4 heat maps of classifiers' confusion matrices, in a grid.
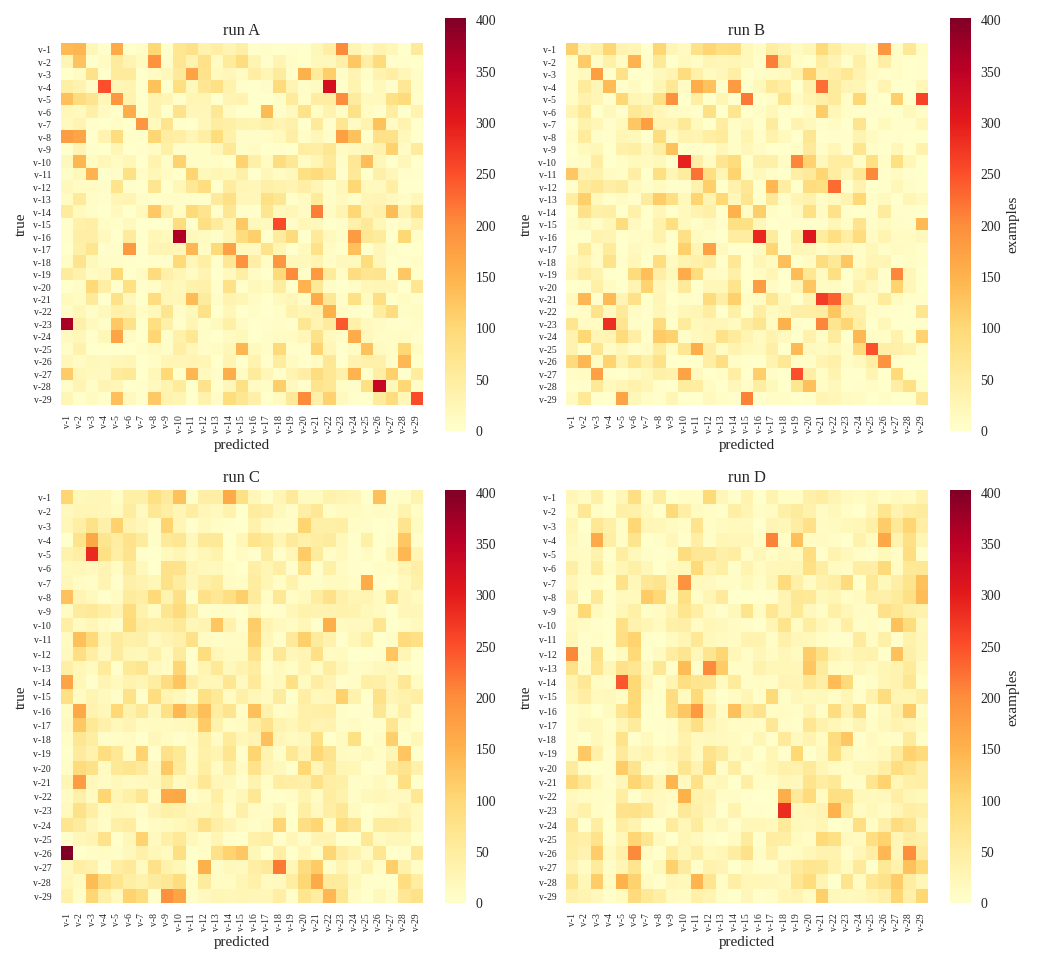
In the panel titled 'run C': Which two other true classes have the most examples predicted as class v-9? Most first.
v-29, v-22
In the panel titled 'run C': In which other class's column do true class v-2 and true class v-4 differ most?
v-3
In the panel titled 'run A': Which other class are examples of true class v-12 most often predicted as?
v-24
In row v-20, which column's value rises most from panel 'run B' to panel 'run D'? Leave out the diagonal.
v-5
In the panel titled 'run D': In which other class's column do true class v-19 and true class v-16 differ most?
v-11
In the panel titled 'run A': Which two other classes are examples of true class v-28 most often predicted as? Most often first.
v-26, v-18
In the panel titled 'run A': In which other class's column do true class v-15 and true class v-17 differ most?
v-18
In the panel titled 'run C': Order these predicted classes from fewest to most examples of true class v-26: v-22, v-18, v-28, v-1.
v-28, v-18, v-22, v-1
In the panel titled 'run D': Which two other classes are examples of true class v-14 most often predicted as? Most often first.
v-5, v-22
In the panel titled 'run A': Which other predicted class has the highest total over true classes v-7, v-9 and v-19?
v-21
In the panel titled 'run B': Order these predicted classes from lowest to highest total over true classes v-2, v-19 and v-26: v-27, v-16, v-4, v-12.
v-16, v-12, v-4, v-27
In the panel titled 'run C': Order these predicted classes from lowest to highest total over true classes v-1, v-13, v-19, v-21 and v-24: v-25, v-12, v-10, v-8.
v-25, v-8, v-12, v-10
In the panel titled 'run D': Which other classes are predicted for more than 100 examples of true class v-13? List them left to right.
v-10, v-12, v-20
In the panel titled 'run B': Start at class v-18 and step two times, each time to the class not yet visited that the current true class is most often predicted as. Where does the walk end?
v-4
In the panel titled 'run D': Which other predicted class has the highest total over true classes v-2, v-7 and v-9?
v-10
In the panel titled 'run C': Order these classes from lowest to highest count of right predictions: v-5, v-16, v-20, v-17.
v-5, v-17, v-20, v-16
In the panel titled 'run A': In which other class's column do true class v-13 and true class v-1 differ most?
v-23
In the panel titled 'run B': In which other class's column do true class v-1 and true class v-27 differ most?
v-19
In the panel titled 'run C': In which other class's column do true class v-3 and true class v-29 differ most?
v-10
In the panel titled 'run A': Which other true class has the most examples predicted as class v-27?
v-14
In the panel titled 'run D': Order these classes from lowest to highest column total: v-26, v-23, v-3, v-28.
v-23, v-3, v-26, v-28
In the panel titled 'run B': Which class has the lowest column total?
v-28
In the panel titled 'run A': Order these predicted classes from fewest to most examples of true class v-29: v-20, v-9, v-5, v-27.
v-9, v-27, v-5, v-20
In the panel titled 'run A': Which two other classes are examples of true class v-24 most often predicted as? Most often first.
v-5, v-8
